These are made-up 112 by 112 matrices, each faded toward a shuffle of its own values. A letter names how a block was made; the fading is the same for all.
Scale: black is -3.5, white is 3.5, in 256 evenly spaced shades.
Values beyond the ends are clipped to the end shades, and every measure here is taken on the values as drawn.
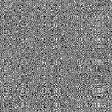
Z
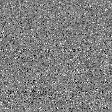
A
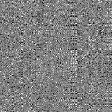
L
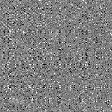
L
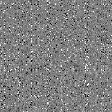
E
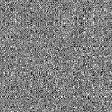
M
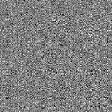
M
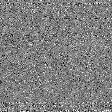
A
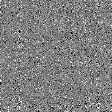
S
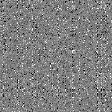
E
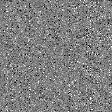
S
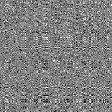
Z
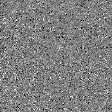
S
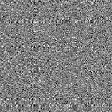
M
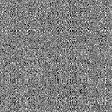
M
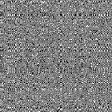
Z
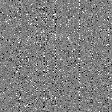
E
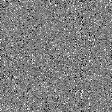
S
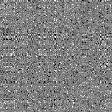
L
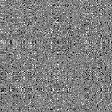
L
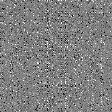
E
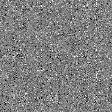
S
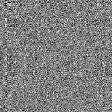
M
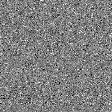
A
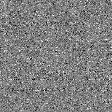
A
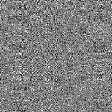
M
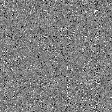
S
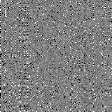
E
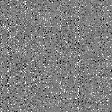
E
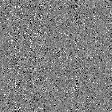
S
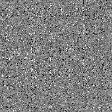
S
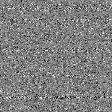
A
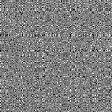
Z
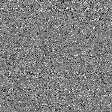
A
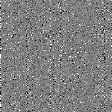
E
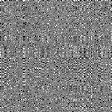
Z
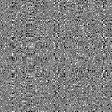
Z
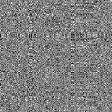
Z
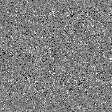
S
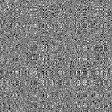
Z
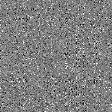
S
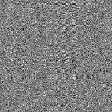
M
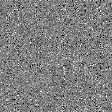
S
